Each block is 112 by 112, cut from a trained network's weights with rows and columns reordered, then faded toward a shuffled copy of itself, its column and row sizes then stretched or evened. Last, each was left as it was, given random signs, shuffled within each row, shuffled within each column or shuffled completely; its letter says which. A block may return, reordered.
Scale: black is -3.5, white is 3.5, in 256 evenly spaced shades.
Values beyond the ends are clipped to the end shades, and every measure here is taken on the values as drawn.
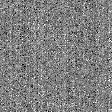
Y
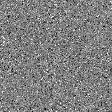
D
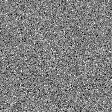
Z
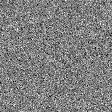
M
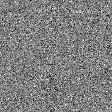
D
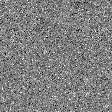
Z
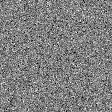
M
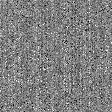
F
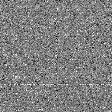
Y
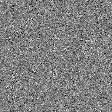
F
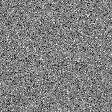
M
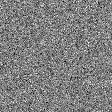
M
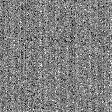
F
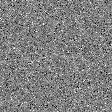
M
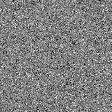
D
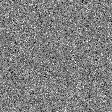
M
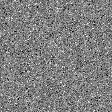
M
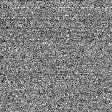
Z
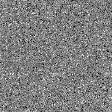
D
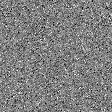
M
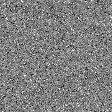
M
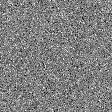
M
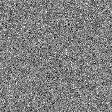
F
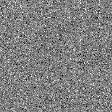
D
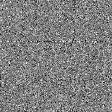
D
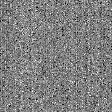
Y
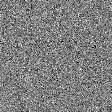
D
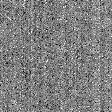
Y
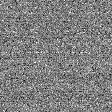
Z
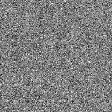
Y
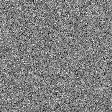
M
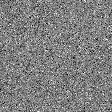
M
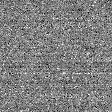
Z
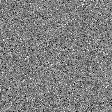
Z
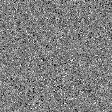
D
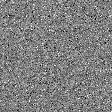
Z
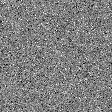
M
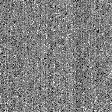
Y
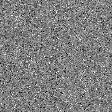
D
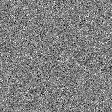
M
